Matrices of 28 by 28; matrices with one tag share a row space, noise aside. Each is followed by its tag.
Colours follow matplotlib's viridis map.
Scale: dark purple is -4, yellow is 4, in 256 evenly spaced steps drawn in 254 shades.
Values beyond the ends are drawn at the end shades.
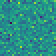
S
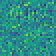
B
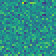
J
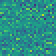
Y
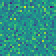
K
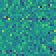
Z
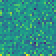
Y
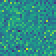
K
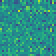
Y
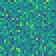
K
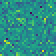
K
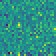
K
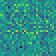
J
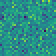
J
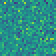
K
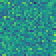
S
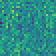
K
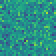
S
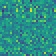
Y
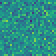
Y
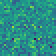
S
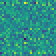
J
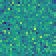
S
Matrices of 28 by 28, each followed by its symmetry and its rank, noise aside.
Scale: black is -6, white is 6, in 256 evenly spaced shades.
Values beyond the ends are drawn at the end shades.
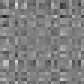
antisymmetric, rank two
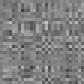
no symmetry, rank three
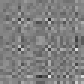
symmetric, rank two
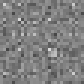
symmetric, rank four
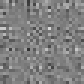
antisymmetric, rank four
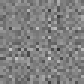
antisymmetric, rank four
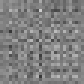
no symmetry, rank two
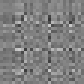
antisymmetric, rank two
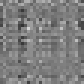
no symmetry, rank three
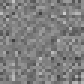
symmetric, rank four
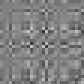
symmetric, rank two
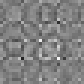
symmetric, rank two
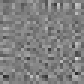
no symmetry, rank four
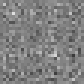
symmetric, rank four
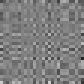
no symmetry, rank two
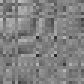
symmetric, rank three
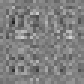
no symmetry, rank four
